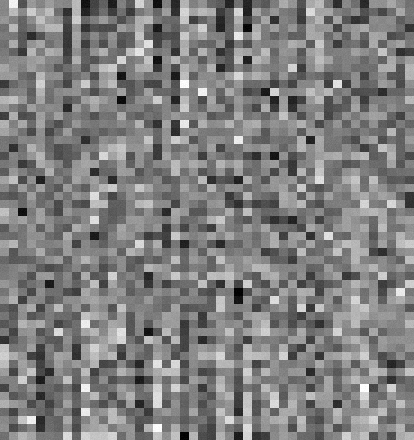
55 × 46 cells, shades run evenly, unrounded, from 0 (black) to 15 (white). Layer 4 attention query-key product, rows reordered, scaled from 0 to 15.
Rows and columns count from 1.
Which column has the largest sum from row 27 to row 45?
40
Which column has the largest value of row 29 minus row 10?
14
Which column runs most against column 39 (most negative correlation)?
21
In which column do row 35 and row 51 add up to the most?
31
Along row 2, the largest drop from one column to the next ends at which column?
28
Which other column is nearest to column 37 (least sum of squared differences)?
22
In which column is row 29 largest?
43
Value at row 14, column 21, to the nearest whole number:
12
